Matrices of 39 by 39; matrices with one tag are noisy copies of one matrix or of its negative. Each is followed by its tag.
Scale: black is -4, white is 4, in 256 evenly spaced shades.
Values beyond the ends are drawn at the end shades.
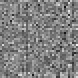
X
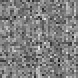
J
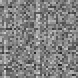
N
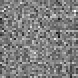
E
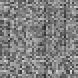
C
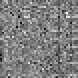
E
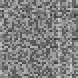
E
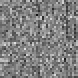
J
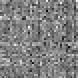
J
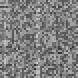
N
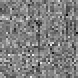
J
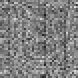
C
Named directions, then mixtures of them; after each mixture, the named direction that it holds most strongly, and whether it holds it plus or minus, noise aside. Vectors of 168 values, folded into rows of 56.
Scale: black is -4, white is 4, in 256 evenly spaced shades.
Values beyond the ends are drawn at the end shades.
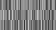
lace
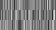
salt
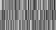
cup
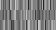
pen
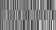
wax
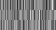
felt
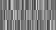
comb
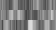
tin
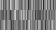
pen, plus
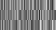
felt, minus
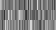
cup, plus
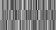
comb, minus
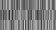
lace, minus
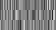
salt, plus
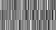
cup, plus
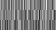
felt, minus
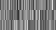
felt, plus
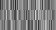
pen, minus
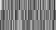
cup, plus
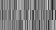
salt, plus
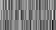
salt, minus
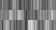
tin, plus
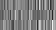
wax, plus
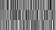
wax, plus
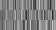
wax, plus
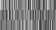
wax, minus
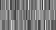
pen, minus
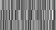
lace, minus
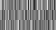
cup, plus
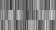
tin, plus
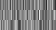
felt, plus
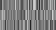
cup, minus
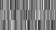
pen, minus
